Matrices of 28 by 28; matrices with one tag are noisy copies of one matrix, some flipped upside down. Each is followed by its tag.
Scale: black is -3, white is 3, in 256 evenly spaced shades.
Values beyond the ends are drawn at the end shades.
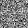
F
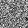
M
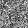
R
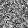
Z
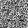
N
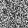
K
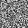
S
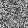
R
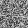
F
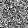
K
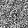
K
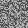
M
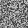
Z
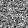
F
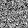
F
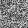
R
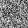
K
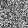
N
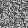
M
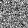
F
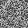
S
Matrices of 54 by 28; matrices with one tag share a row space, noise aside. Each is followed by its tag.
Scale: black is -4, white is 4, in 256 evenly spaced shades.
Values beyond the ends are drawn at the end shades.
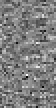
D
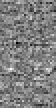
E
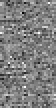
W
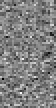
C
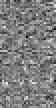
C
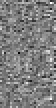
C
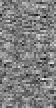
D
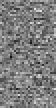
E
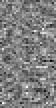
D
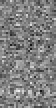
E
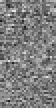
W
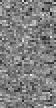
C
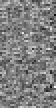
C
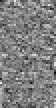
C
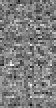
E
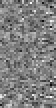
C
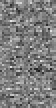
E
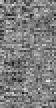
W
